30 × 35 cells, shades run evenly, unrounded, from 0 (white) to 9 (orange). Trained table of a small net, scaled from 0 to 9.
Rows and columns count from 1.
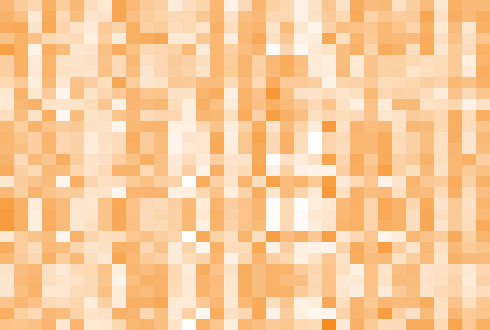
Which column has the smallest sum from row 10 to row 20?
23
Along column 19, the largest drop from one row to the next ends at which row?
17
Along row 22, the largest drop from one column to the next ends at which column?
25
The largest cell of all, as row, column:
30, 24
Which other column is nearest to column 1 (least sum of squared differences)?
28
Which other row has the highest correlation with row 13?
14
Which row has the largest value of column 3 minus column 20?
15
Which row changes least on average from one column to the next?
8
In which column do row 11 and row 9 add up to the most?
20
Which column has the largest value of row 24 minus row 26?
9
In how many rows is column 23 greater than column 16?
2
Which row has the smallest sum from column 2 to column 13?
7
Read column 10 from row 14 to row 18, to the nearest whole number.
6 5 6 4 6
